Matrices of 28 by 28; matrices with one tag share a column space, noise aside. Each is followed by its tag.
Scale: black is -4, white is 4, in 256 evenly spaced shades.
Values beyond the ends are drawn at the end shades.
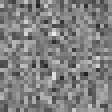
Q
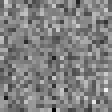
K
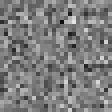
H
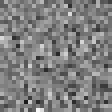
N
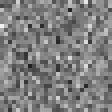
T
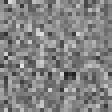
Q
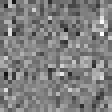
Q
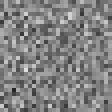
H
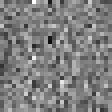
T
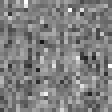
T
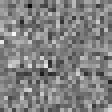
Q
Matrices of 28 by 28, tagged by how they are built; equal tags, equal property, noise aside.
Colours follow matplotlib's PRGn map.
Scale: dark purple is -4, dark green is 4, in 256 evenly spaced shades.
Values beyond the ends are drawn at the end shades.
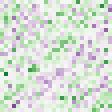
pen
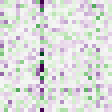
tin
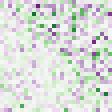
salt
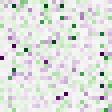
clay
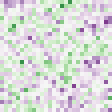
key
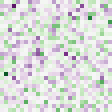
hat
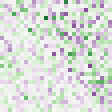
salt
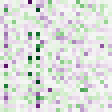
tin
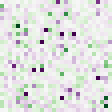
clay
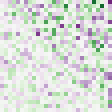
salt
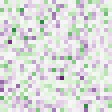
hat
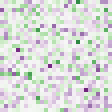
hat
